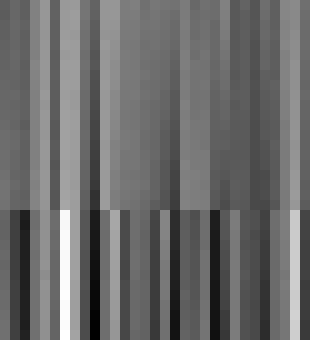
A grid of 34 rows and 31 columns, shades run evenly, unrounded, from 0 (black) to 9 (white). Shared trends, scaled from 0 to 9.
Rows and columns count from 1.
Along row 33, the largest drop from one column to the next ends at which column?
31
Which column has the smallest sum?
10
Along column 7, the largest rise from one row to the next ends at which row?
22
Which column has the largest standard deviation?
7
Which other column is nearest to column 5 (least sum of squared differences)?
8
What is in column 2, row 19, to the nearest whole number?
4
